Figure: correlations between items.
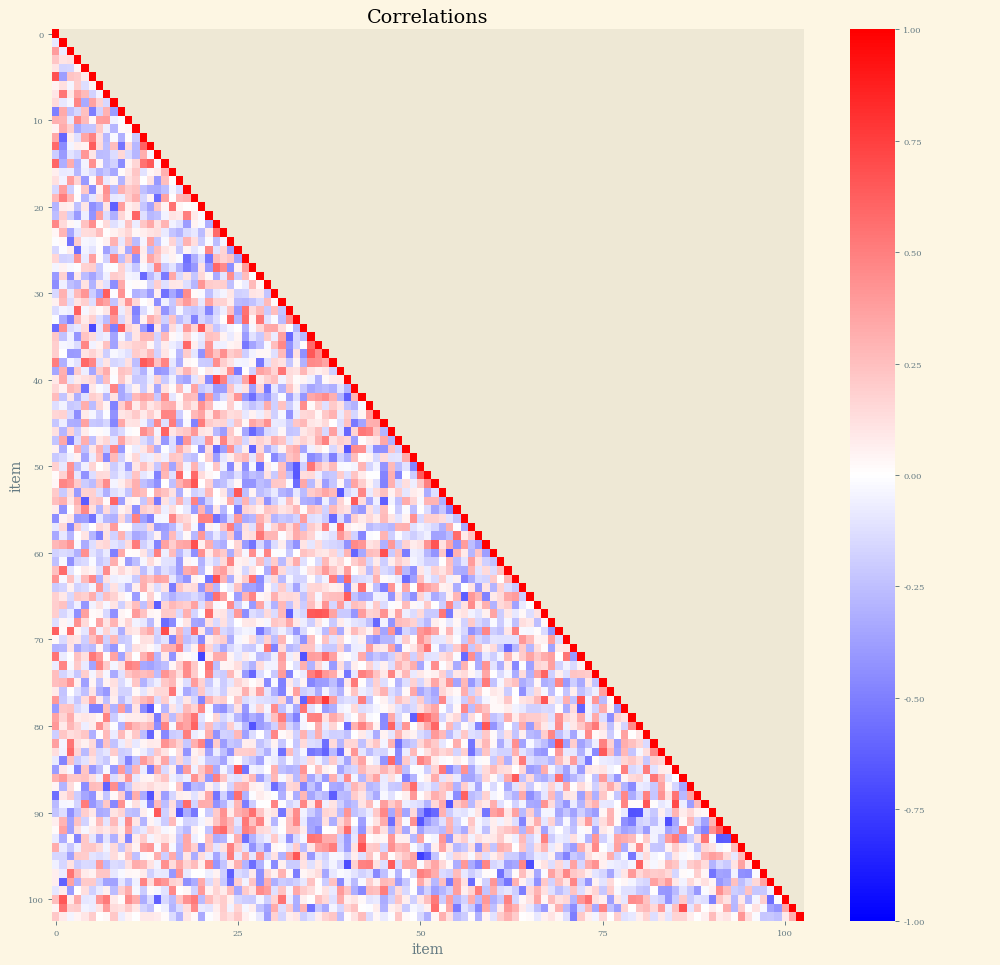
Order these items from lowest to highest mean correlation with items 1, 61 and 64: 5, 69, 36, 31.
5, 69, 36, 31
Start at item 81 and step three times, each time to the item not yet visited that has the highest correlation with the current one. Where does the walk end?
25
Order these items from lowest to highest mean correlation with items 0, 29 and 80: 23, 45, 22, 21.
45, 23, 21, 22
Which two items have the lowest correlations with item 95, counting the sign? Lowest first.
50, 51
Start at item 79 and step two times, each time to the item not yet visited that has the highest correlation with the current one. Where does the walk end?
51
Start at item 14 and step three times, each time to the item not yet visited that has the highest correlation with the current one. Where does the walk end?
40
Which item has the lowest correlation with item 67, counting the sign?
32
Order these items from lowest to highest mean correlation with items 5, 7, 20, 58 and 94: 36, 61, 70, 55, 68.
70, 68, 61, 36, 55
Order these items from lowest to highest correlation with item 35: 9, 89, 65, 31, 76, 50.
76, 9, 89, 65, 31, 50
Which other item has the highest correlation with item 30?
7
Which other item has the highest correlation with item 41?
54
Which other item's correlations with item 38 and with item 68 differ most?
15
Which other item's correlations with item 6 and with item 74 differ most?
93
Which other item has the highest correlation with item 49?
87
